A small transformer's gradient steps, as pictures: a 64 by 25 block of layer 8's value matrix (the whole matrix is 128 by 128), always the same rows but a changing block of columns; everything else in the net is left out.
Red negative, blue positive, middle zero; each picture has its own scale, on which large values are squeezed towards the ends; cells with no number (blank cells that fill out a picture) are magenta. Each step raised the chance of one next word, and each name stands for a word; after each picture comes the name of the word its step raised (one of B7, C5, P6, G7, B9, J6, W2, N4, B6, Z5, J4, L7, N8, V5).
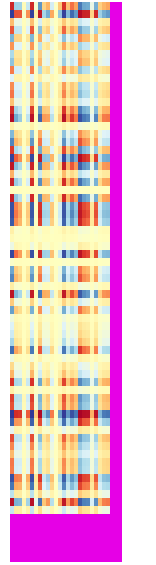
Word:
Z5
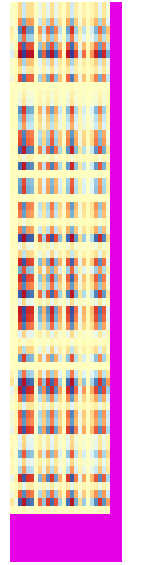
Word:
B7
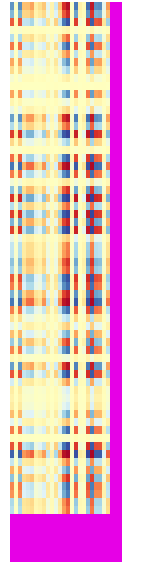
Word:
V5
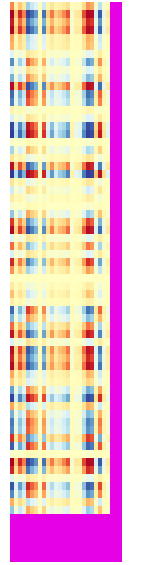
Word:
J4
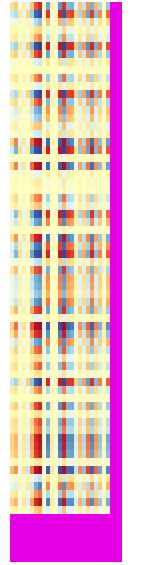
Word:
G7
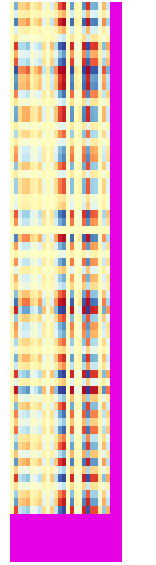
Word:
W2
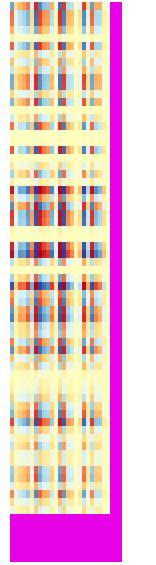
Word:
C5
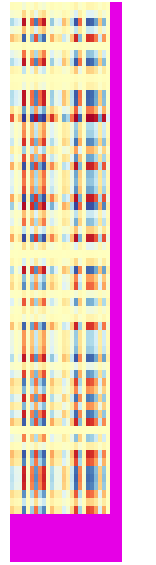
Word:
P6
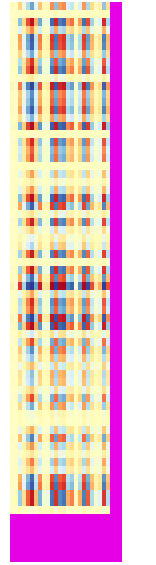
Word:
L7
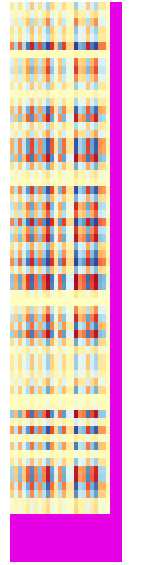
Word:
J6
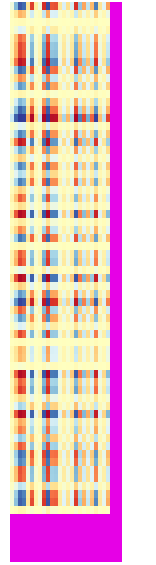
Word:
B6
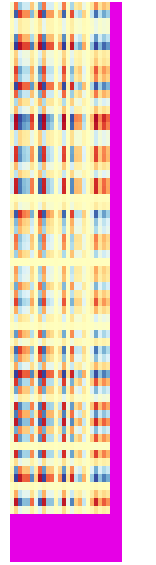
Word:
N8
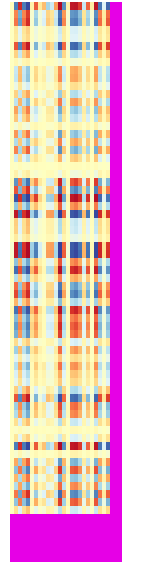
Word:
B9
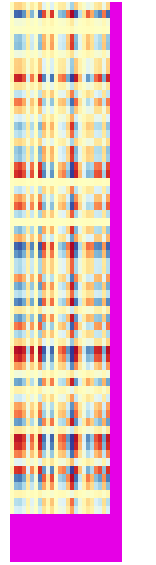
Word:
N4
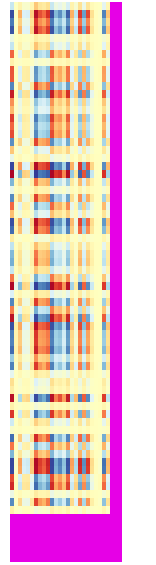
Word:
J4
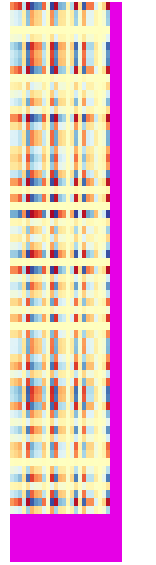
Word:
B9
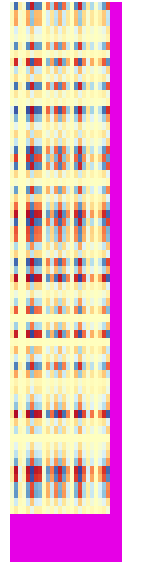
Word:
J6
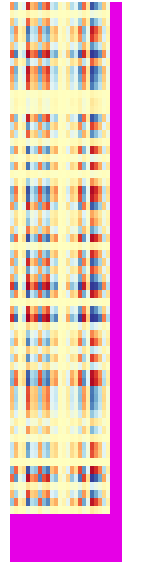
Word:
B7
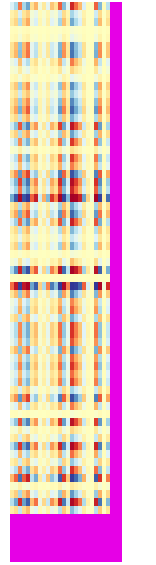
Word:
B9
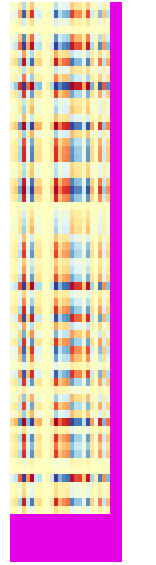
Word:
N8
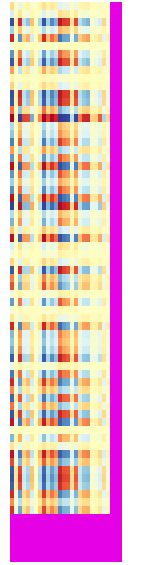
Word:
P6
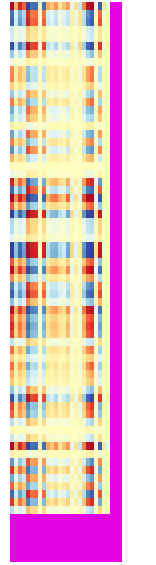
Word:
B9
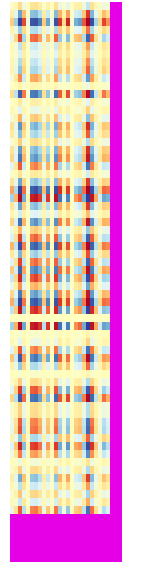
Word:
P6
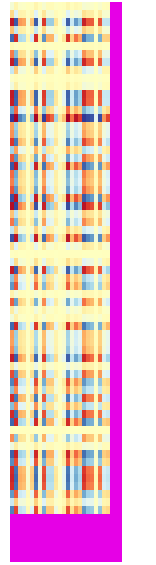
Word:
P6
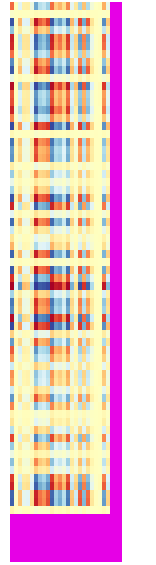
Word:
L7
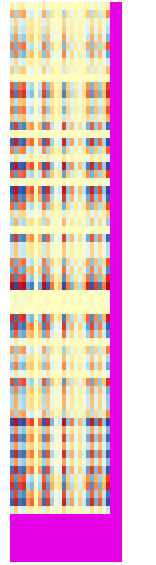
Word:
G7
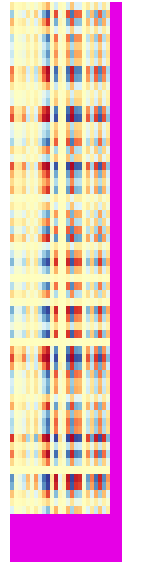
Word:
N4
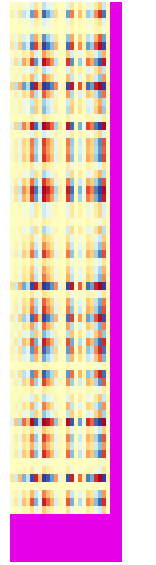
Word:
N8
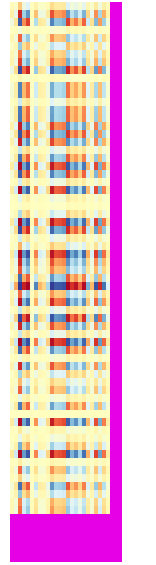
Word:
V5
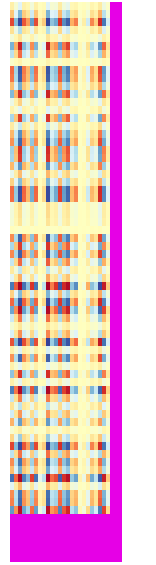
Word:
W2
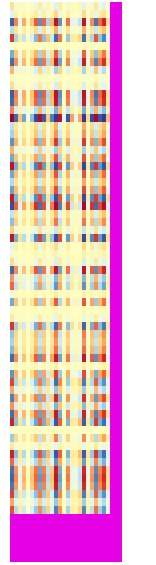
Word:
P6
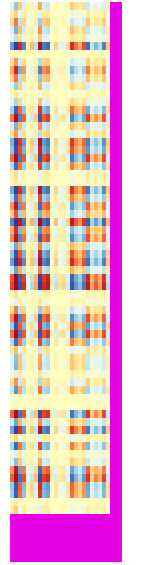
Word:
J6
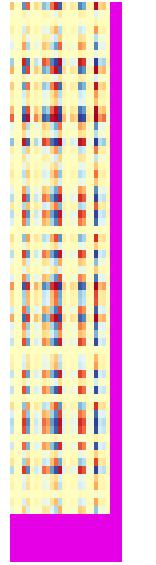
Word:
B6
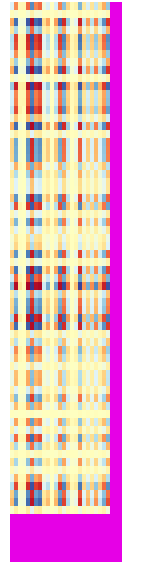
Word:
L7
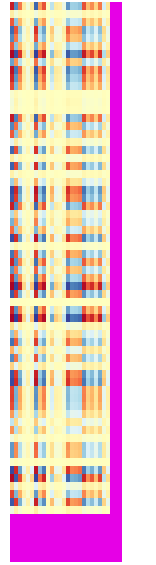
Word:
B7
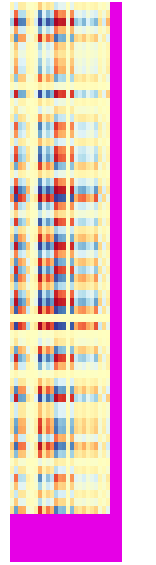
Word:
P6
